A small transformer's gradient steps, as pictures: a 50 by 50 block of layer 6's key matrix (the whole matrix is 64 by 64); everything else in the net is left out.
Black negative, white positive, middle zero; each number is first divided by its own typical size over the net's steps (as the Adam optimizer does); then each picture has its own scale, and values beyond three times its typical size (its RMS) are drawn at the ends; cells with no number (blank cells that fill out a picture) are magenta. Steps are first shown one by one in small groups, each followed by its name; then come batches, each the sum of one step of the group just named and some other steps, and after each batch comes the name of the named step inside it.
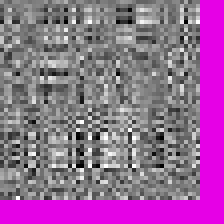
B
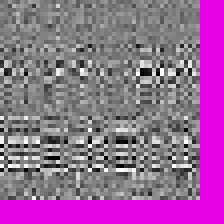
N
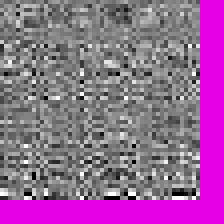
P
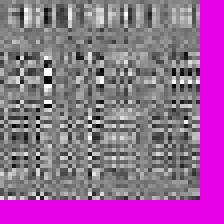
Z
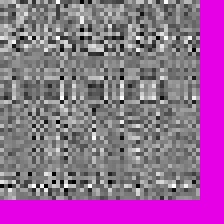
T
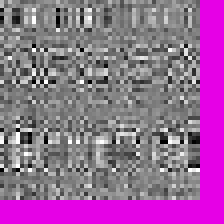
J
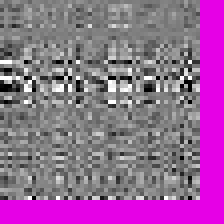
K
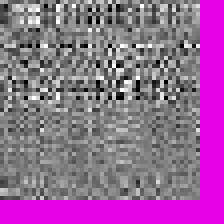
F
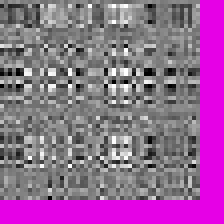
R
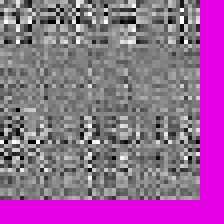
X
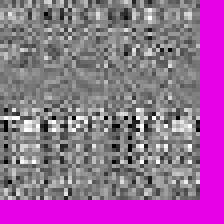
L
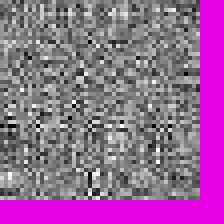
Z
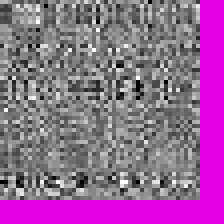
F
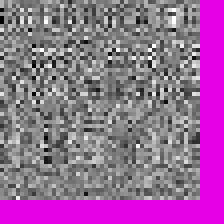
J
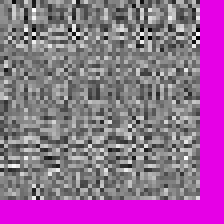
N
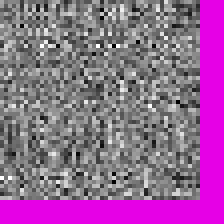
T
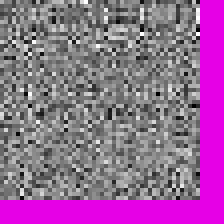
X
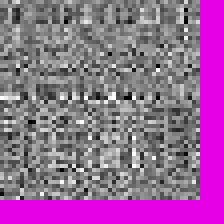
B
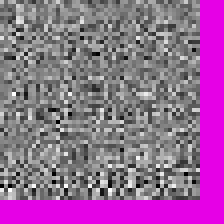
T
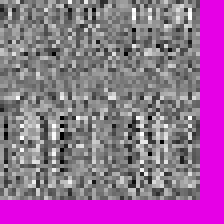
L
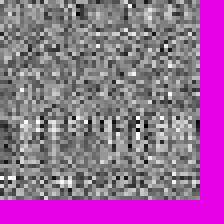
L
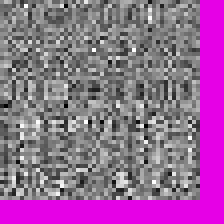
L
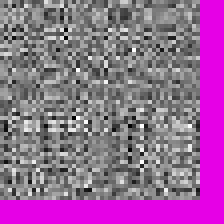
L
